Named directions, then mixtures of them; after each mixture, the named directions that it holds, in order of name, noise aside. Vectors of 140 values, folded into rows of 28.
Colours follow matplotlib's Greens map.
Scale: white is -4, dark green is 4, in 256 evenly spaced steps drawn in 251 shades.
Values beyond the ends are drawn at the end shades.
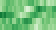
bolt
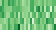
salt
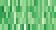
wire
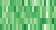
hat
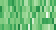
hat, salt.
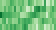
bolt, hat.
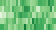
bolt, salt, wire.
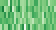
wire.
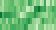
bolt, hat.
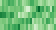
bolt, salt.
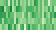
wire.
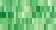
bolt, salt, wire.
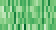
wire.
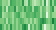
hat.
